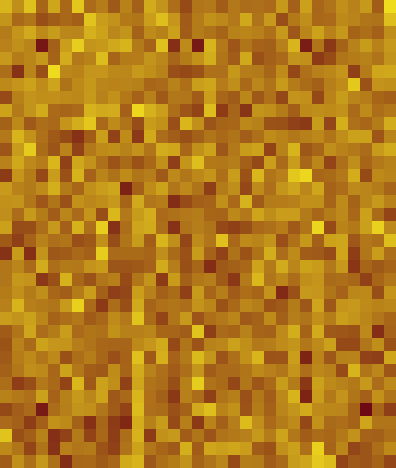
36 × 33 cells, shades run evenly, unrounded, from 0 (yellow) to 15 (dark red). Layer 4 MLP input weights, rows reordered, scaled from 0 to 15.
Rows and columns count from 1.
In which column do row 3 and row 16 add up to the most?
16
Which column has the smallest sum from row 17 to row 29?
12
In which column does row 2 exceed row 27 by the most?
4
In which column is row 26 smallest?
17
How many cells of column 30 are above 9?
8
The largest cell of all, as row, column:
32, 31
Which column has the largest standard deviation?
26
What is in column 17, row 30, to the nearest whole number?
1
